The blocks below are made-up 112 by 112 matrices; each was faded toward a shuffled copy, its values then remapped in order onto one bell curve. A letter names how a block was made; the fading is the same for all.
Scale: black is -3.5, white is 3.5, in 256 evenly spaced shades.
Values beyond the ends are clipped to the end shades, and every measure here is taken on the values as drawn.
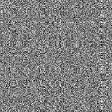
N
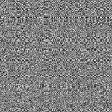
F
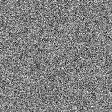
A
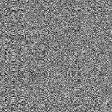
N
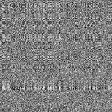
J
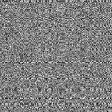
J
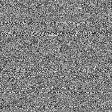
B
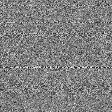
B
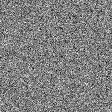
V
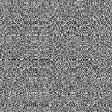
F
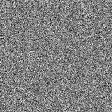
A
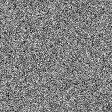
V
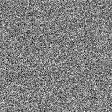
A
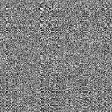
N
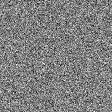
A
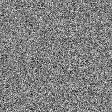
A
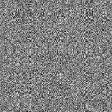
N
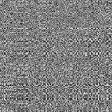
J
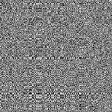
J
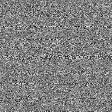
B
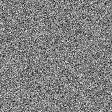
V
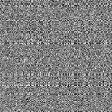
F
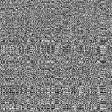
F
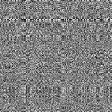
F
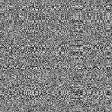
J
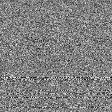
B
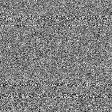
B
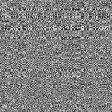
J
